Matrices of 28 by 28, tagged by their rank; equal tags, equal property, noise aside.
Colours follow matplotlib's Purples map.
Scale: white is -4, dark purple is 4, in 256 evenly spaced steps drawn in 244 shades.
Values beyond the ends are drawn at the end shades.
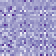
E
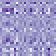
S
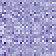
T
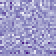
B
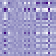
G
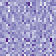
E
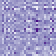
T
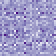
E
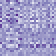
T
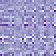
T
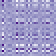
G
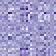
T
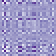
S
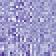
E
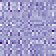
T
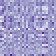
T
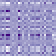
G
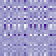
G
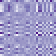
G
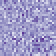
B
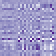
S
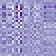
S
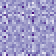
T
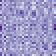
E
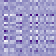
G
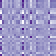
G
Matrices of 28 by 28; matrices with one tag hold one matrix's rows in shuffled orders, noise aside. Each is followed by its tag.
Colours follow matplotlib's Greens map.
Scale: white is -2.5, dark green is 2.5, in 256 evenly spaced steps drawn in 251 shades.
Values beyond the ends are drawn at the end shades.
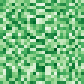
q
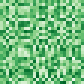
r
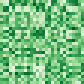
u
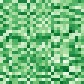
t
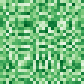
r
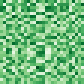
q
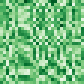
r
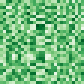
q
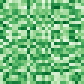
t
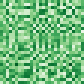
r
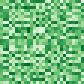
u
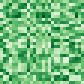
t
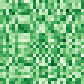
r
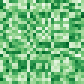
t
